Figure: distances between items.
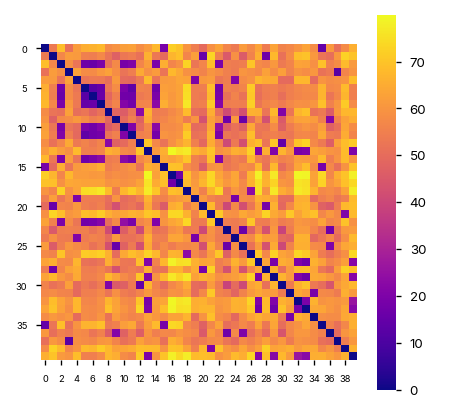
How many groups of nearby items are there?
12
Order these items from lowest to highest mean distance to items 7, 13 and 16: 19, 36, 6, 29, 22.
6, 22, 29, 36, 19
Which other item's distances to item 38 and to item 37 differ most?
3
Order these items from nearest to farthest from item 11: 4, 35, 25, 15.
4, 25, 15, 35
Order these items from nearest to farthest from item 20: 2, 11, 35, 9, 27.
9, 35, 11, 2, 27
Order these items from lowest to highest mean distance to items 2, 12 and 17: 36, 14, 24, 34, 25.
14, 25, 36, 24, 34
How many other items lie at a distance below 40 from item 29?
5
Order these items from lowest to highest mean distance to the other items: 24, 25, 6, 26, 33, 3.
6, 25, 24, 3, 33, 26
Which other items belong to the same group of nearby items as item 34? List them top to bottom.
31
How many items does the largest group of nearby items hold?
8
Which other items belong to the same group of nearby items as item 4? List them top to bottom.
19, 24
